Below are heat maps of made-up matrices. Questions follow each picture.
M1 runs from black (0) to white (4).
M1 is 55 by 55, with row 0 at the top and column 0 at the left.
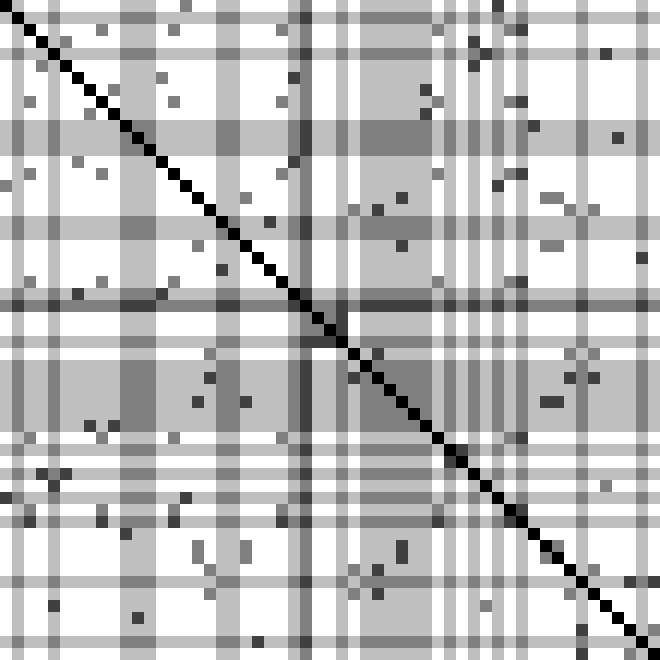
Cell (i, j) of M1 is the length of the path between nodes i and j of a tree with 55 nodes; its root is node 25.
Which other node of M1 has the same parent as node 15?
0
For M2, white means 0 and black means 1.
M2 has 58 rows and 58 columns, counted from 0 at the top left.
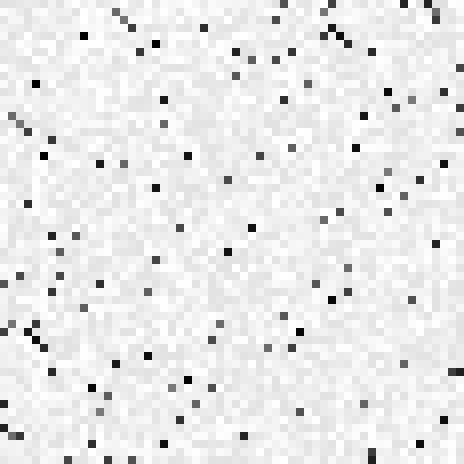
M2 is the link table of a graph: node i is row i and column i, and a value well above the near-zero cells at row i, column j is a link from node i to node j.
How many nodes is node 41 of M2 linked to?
3
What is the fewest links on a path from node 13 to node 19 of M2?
7
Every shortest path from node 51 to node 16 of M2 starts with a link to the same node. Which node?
node 37
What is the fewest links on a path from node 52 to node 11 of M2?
2
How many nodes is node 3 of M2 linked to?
3
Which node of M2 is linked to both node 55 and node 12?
node 20
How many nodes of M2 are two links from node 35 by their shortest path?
5
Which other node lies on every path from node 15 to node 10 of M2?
node 4
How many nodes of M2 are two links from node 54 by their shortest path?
4
